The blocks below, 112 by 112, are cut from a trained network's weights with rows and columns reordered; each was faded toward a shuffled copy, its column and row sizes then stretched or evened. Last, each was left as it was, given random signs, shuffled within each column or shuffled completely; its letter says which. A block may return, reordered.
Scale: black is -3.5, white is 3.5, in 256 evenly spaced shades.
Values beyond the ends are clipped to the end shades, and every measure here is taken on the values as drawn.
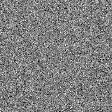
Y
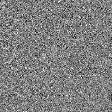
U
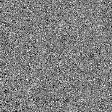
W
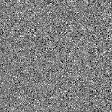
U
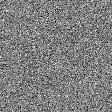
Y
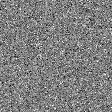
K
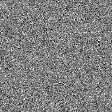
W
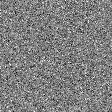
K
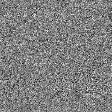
W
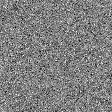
K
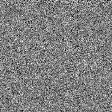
W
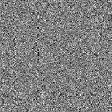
U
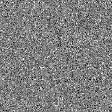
W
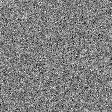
K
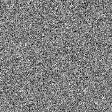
W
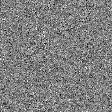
Y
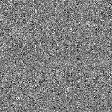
U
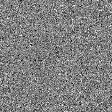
W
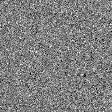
Y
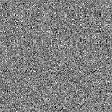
U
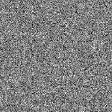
U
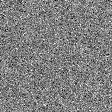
K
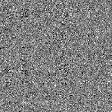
U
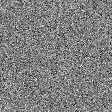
K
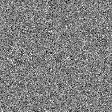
W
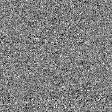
W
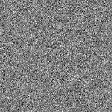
U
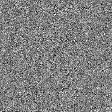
W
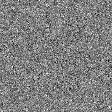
Y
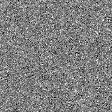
Y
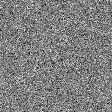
K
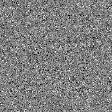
W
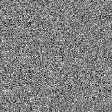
U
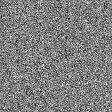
Y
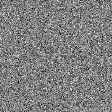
Y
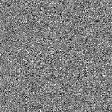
U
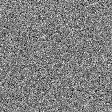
K
